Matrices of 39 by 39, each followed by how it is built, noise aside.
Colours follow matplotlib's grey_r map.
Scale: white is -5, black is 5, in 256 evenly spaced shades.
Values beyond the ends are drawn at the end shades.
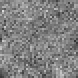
smooth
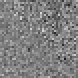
upper triangular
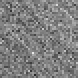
Toeplitz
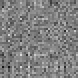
low rank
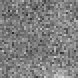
smooth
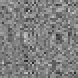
low rank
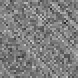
Toeplitz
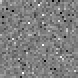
sparse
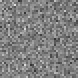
repeating rows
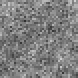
smooth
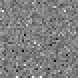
sparse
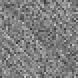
Toeplitz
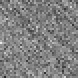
Toeplitz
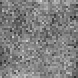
smooth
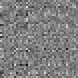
low rank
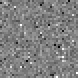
sparse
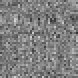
low rank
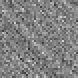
Toeplitz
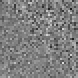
upper triangular
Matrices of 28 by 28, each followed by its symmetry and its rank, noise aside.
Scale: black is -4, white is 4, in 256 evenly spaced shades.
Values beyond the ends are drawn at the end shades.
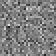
antisymmetric, rank eight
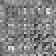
symmetric, rank four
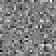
antisymmetric, rank six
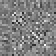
symmetric, rank six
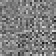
no symmetry, rank six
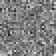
no symmetry, rank eight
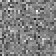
no symmetry, rank eight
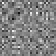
symmetric, rank four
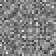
symmetric, rank eight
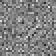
symmetric, rank eight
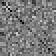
symmetric, rank eight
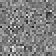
no symmetry, rank six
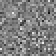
symmetric, rank six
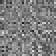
no symmetry, rank four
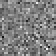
antisymmetric, rank six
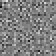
antisymmetric, rank eight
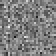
no symmetry, rank eight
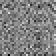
no symmetry, rank six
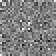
symmetric, rank six
